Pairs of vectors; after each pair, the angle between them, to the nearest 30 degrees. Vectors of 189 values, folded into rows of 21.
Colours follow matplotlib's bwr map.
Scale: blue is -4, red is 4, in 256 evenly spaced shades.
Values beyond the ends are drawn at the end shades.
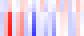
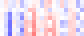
150 degrees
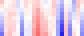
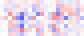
90 degrees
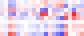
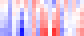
90 degrees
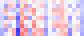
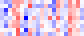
120 degrees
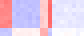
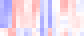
150 degrees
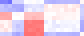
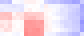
30 degrees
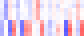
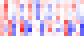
150 degrees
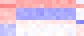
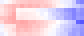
60 degrees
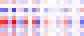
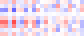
30 degrees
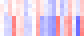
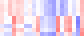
30 degrees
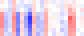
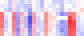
30 degrees
